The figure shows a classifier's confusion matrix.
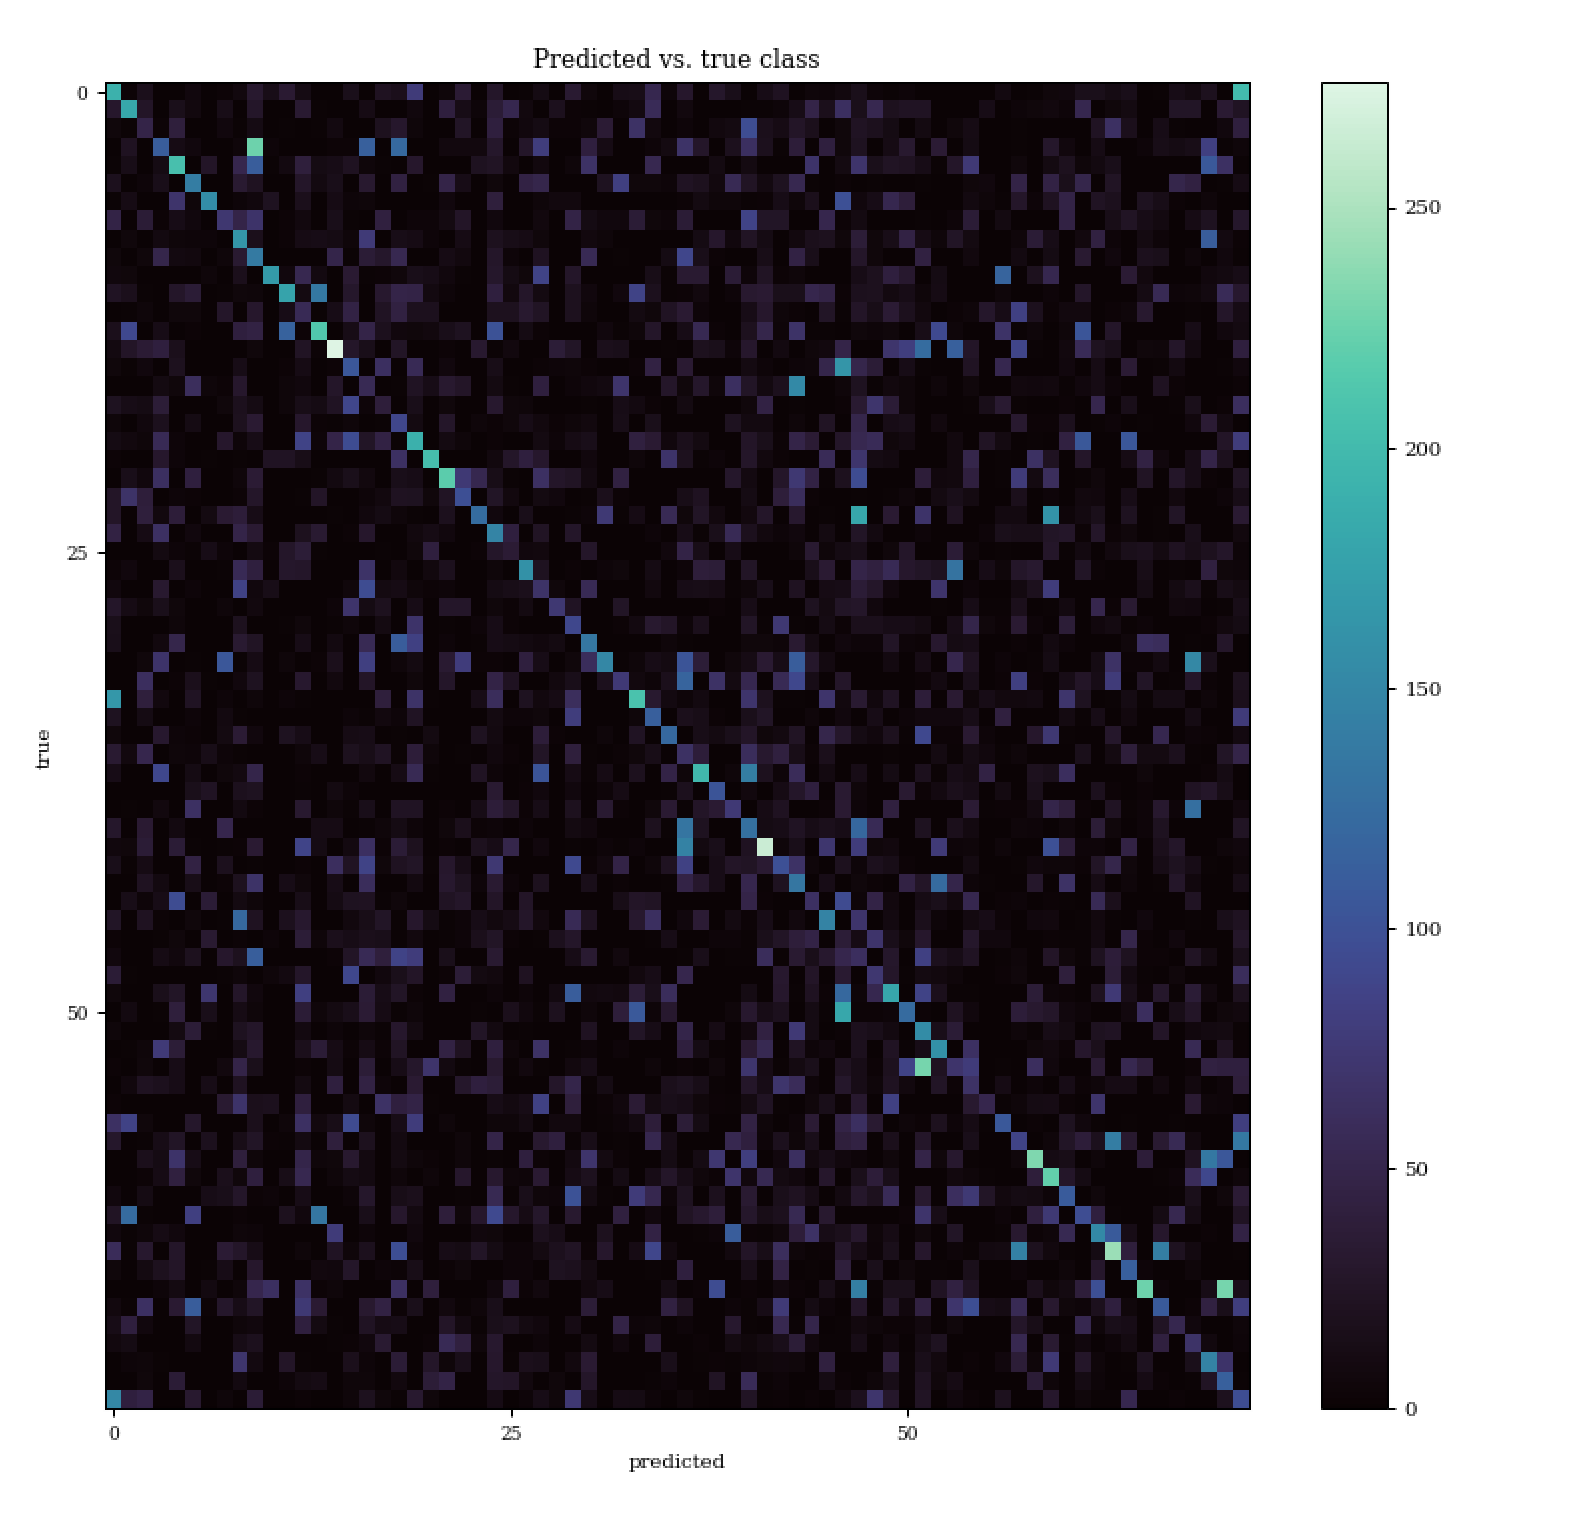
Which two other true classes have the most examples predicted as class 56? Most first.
10, 13
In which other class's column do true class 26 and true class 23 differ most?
59
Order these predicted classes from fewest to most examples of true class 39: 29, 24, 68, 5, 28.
28, 29, 24, 5, 68
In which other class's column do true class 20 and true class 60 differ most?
29
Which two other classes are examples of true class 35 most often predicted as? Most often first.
51, 59
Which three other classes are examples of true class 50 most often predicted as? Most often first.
46, 33, 65
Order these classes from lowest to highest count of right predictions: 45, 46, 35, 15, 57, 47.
46, 47, 57, 15, 35, 45
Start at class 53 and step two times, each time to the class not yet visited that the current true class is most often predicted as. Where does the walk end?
43
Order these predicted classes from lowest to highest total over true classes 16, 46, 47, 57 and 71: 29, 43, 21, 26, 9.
26, 21, 29, 9, 43
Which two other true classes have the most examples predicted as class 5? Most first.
66, 61
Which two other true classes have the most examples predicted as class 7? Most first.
31, 40
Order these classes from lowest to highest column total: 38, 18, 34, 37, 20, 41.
20, 38, 37, 34, 41, 18
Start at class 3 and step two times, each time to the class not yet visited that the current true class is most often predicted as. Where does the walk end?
36
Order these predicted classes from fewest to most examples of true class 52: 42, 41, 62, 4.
42, 62, 4, 41
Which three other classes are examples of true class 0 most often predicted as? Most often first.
71, 19, 34
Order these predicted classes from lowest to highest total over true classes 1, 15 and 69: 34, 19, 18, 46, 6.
6, 18, 19, 34, 46
